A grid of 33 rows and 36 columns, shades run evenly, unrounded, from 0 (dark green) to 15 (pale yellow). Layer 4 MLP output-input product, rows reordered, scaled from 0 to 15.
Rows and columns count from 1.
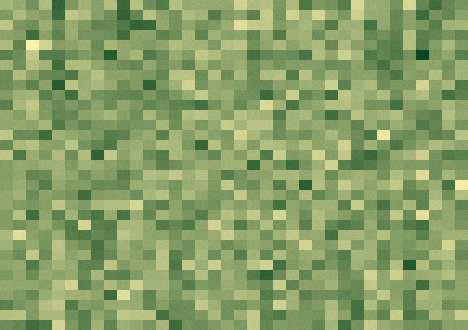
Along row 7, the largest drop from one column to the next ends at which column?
5
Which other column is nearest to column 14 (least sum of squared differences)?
32
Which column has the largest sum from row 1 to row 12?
28
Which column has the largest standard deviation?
33
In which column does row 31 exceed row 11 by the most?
16
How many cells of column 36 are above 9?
8
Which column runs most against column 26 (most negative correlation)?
23
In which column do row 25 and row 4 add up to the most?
24
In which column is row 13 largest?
18
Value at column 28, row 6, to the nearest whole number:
10
